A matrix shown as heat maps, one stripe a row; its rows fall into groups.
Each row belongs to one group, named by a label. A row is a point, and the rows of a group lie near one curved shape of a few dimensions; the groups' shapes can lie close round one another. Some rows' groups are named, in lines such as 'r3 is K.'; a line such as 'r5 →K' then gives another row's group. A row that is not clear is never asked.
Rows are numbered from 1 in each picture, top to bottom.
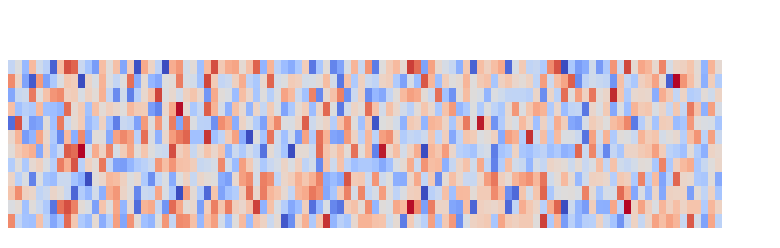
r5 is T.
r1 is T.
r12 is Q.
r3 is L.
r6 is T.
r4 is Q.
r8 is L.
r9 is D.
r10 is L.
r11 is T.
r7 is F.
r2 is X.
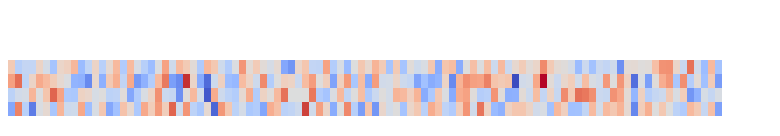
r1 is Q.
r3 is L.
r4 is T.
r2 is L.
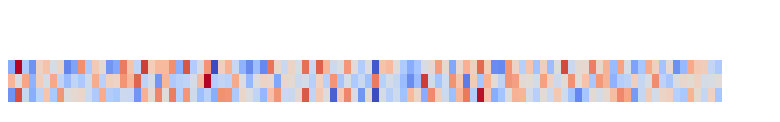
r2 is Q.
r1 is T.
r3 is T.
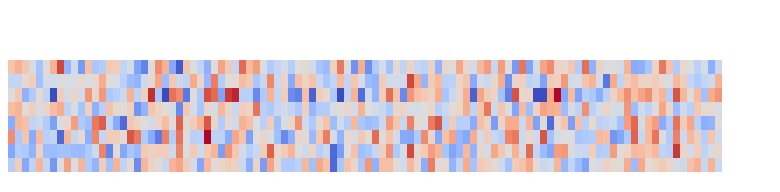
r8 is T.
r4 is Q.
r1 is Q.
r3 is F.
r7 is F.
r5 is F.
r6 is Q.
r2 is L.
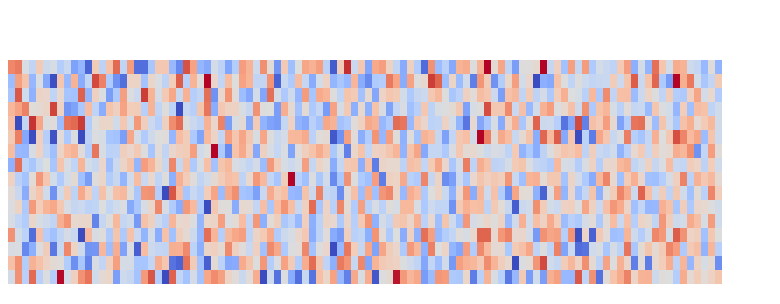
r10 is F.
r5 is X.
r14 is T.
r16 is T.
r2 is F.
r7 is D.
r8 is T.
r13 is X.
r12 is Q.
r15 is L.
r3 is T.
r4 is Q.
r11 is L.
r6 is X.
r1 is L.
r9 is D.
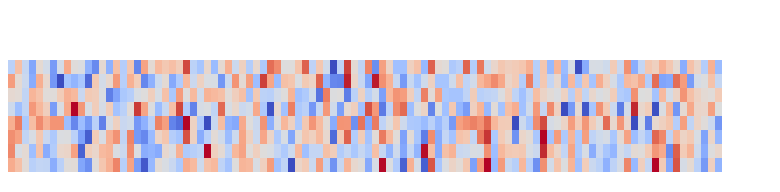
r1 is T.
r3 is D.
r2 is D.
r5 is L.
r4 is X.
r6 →L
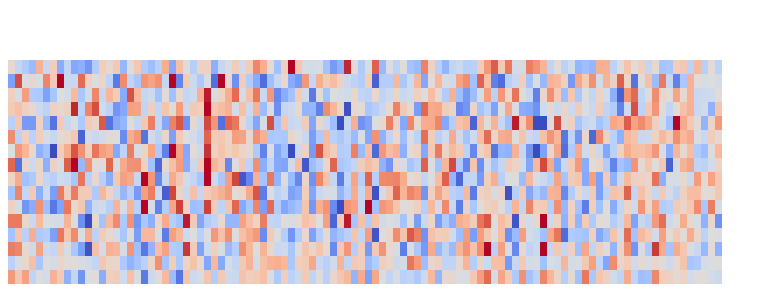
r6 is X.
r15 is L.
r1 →D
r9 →T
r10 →T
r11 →T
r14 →L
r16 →Q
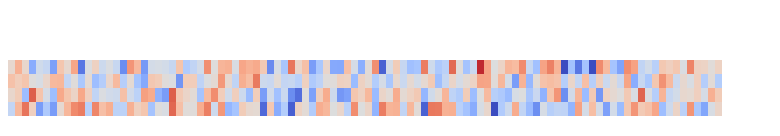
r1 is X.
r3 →T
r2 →Q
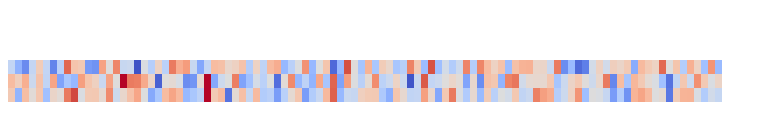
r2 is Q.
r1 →T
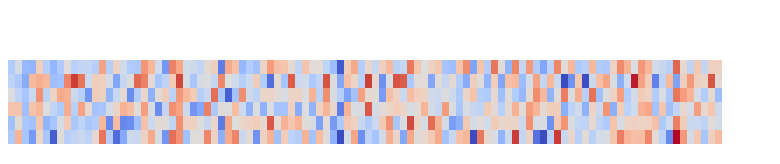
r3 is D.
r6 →F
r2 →X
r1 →F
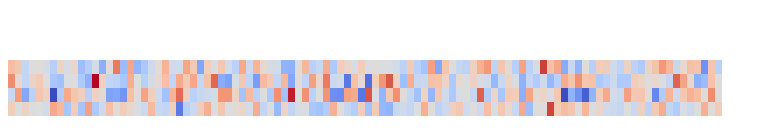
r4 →Q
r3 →X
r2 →D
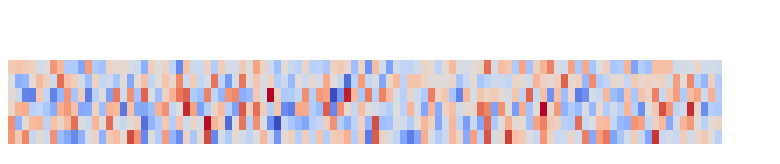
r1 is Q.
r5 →X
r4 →Q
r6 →Q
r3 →T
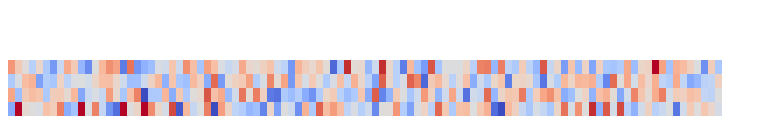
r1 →L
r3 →X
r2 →L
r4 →T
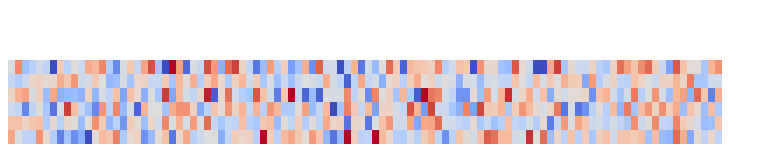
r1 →F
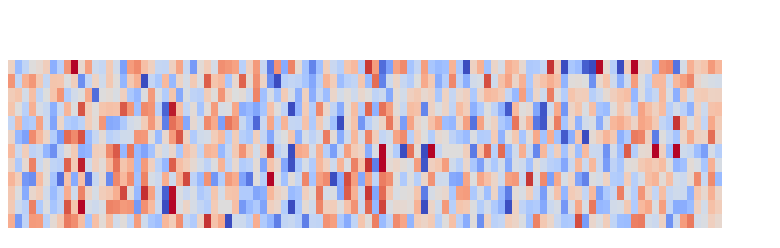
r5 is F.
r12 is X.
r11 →F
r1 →X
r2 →X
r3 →Q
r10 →F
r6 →X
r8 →F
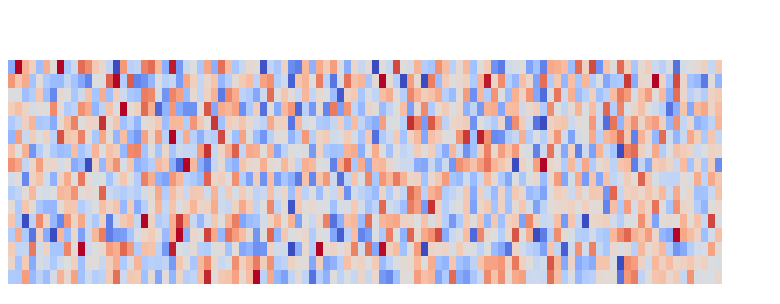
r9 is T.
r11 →L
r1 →T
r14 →F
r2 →L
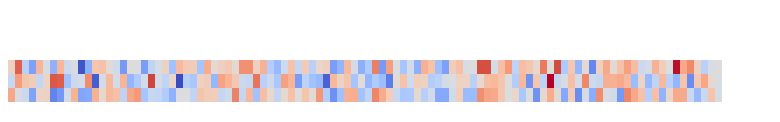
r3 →D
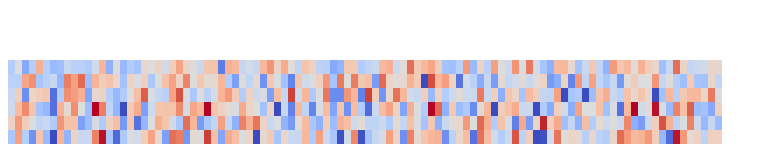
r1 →F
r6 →F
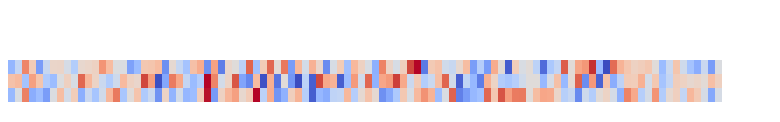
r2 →T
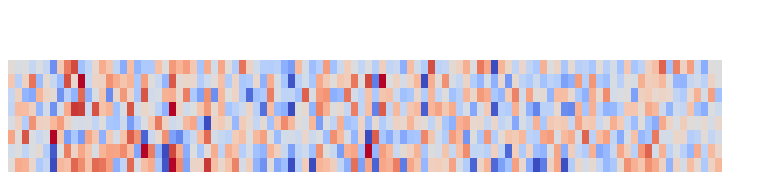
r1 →L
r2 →F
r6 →Q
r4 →F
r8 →F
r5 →L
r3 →T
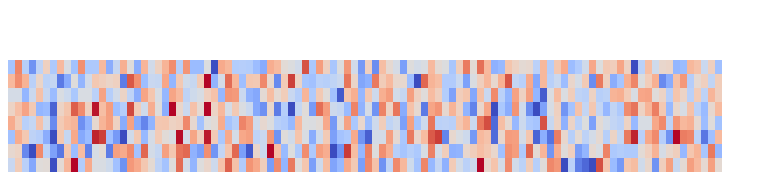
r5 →L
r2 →D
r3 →F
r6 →F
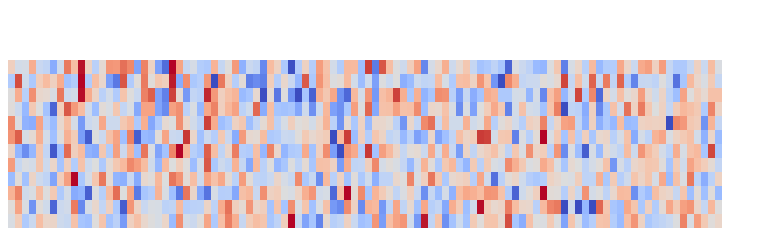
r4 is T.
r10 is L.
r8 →Q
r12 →D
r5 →X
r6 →L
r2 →T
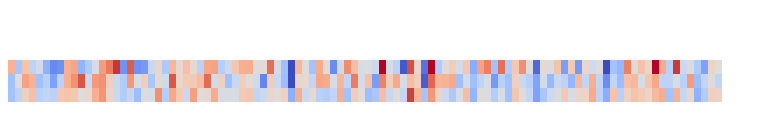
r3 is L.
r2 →F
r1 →L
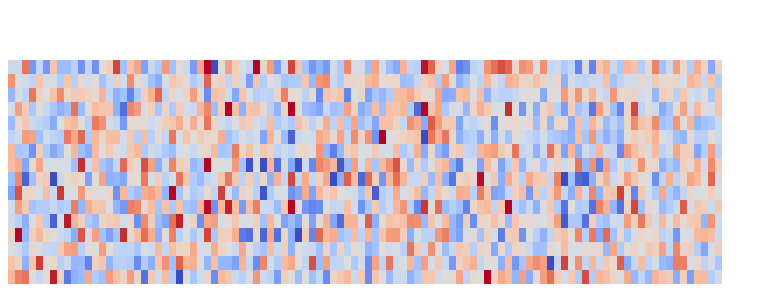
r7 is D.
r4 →D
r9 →X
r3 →L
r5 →F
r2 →Q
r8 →T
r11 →D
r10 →T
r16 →Q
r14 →L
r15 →D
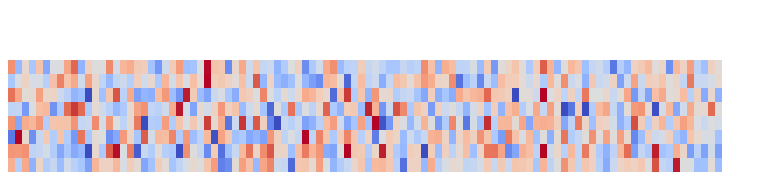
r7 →L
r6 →T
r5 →X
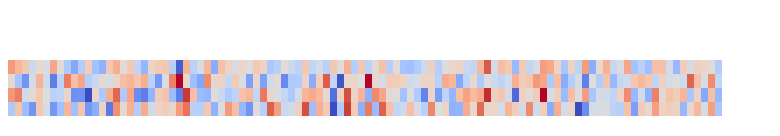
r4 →T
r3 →L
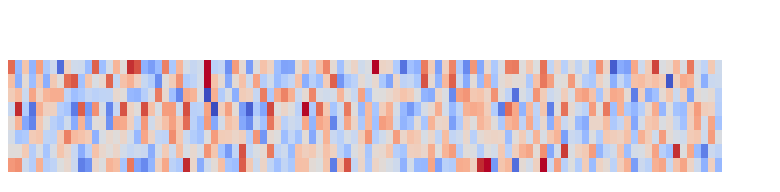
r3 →L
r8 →L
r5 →T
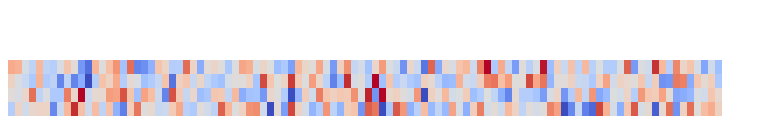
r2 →D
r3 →F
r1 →L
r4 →X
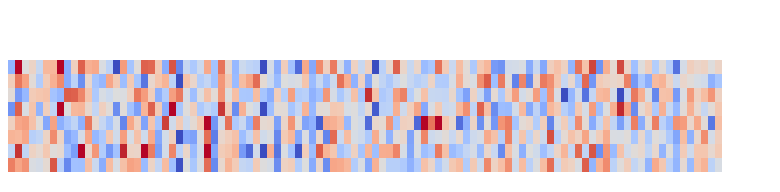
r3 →X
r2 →Q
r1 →T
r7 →T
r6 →Q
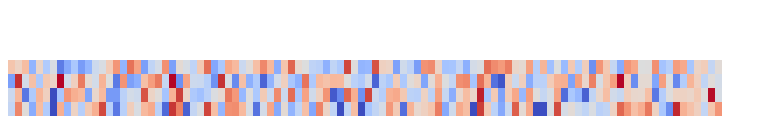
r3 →X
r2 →T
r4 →F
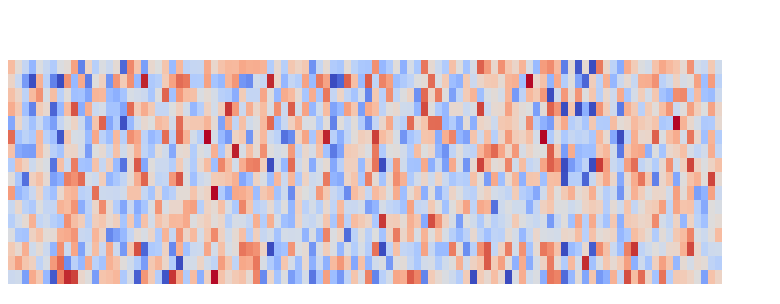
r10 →D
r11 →L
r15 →Q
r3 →D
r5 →F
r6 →Q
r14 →X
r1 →X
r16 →T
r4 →X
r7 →D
